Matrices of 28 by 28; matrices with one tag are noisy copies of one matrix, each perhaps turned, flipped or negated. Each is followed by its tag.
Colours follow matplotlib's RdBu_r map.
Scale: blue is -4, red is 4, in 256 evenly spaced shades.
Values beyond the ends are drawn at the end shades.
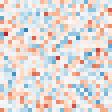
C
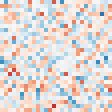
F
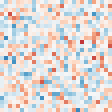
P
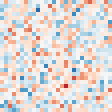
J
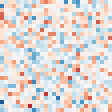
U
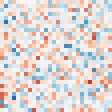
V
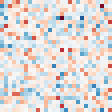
P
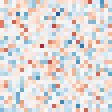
C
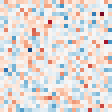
F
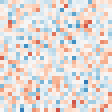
J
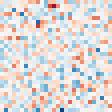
F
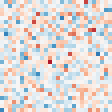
C
